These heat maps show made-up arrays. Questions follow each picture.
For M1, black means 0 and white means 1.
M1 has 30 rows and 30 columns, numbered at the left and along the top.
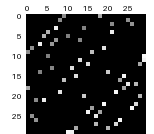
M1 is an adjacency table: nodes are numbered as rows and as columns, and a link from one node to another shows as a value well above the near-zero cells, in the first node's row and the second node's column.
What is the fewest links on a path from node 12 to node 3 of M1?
4
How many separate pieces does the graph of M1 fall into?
2
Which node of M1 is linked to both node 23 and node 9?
node 16
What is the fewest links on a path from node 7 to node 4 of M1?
7
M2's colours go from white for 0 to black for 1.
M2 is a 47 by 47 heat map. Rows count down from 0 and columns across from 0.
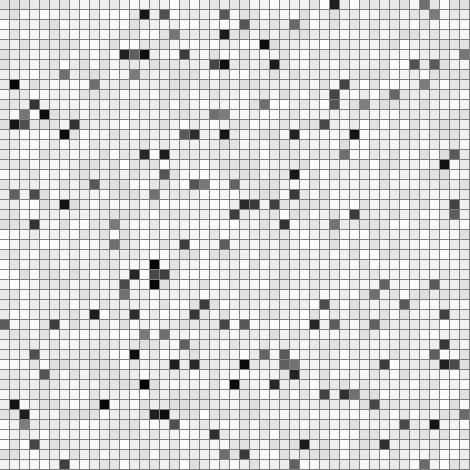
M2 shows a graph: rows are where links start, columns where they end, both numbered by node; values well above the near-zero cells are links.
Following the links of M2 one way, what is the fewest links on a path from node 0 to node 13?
5
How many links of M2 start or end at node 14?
5
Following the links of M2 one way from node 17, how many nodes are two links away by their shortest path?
3
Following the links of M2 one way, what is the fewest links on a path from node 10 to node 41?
6
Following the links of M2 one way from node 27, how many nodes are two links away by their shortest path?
10
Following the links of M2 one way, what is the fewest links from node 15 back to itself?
4
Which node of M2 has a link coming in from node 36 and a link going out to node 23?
node 38
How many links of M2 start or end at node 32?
10
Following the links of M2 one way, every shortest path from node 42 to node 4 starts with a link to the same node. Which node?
node 40
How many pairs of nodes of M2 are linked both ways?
4
